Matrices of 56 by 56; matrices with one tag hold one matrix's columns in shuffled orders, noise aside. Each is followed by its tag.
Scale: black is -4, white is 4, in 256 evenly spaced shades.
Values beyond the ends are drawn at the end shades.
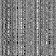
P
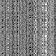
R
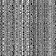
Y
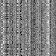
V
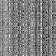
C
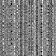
Y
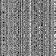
C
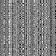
V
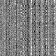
Y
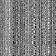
P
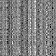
P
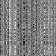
P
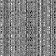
C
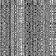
Y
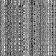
Y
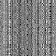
V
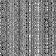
R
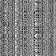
C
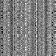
C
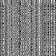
Y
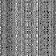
C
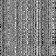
P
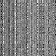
V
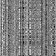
P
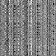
Y
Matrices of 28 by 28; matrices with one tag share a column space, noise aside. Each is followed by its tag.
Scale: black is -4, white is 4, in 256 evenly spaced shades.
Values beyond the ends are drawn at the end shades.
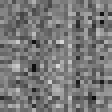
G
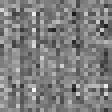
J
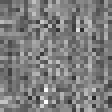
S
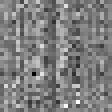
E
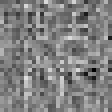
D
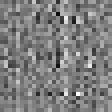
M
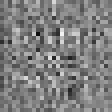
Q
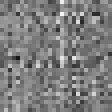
M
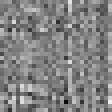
S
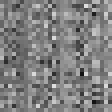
E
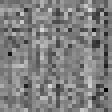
J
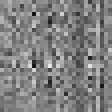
M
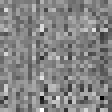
S
